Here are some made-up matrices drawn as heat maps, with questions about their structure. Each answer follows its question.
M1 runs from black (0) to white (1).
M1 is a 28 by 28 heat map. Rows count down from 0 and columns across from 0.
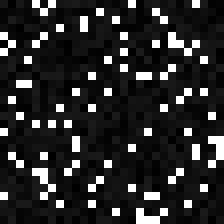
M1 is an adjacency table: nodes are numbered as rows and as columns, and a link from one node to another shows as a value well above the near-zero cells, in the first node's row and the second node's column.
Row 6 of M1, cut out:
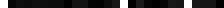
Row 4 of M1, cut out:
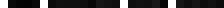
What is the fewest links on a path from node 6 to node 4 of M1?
2
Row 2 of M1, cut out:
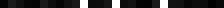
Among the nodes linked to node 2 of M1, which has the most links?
node 20
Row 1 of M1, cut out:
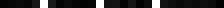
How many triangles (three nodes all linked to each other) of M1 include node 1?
1
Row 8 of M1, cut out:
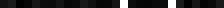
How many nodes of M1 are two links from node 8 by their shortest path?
4
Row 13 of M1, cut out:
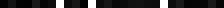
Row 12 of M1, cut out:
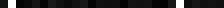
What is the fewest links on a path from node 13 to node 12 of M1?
7
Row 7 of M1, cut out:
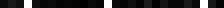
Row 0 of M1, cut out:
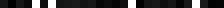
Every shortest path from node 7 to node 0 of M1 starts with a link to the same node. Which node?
node 25
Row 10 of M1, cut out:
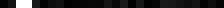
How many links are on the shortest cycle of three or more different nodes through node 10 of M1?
6
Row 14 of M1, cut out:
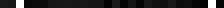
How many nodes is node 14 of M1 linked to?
2
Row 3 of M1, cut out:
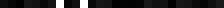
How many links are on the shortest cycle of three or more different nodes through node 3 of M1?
6
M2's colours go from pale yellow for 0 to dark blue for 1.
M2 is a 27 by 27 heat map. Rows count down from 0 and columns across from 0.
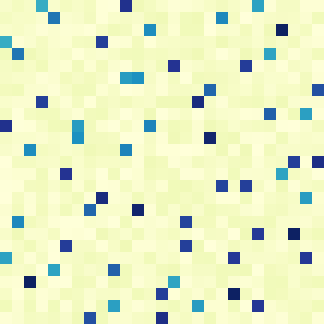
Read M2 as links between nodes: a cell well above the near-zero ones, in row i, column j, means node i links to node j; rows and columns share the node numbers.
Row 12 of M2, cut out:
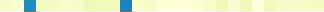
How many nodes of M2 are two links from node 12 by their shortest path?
3
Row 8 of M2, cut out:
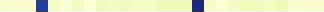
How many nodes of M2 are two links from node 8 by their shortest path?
2
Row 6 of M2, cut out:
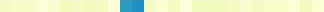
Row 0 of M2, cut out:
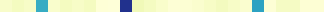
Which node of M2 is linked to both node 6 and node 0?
node 10
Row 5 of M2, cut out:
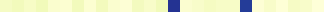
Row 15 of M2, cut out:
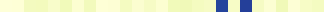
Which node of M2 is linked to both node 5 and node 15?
node 20
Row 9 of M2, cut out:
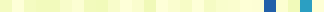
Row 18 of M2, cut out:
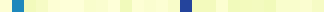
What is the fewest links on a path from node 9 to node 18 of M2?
4
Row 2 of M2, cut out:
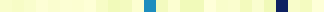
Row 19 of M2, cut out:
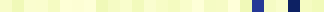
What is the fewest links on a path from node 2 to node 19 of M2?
5
